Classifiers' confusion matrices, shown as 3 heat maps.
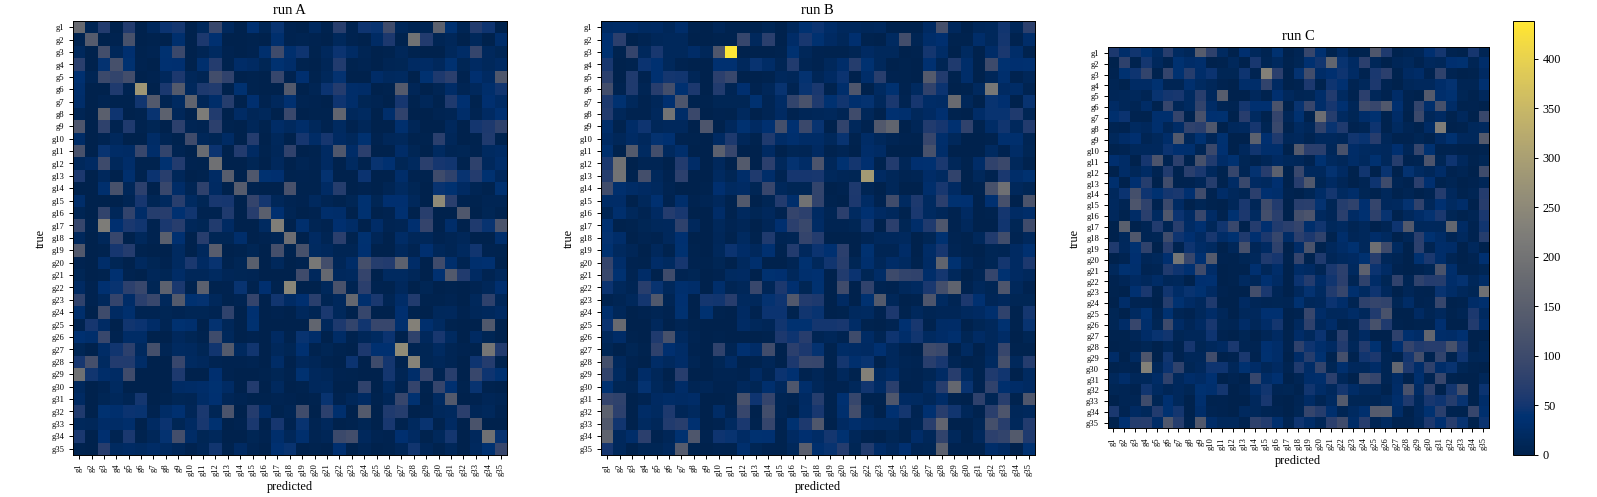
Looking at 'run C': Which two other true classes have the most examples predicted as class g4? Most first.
g30, g29
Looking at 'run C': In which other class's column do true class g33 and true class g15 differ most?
g3
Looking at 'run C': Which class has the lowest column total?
g17
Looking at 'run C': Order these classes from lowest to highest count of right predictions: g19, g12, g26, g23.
g23, g26, g12, g19
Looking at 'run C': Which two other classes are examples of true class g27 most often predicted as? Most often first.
g30, g22
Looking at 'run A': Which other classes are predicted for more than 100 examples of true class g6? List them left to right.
g9, g18, g27
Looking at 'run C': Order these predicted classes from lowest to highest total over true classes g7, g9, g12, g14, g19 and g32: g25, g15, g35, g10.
g10, g15, g25, g35
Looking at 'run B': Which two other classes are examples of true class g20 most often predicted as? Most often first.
g28, g1
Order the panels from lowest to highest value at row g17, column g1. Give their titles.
run C, run B, run A
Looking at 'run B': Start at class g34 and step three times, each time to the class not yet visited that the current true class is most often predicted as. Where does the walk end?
g33
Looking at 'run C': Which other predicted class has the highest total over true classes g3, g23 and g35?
g15
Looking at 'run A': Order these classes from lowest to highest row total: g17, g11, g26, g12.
g26, g12, g11, g17
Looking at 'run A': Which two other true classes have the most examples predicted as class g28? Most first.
g25, g2
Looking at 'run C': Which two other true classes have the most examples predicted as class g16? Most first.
g12, g6
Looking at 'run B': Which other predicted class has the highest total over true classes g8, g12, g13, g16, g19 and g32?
g2
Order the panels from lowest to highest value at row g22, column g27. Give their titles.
run A, run B, run C
